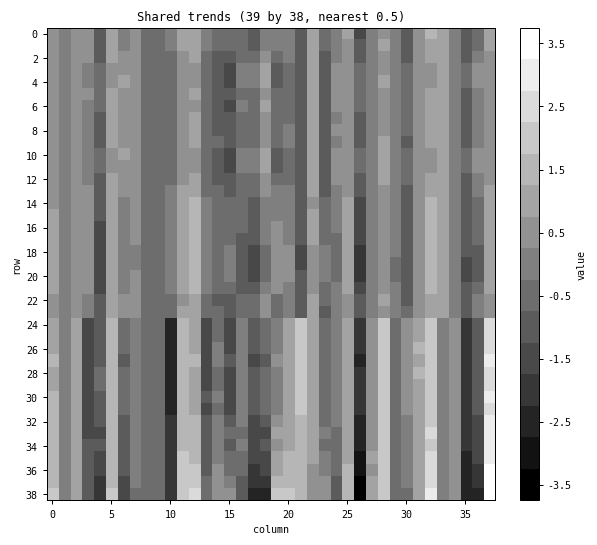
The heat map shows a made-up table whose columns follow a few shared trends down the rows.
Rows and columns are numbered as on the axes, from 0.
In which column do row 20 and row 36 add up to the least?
26
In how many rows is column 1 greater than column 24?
10
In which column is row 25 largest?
37
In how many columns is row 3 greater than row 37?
15
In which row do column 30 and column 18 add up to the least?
38
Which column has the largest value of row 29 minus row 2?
21
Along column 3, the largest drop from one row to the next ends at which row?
24
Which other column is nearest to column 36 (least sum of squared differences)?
17
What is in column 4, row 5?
-0.5
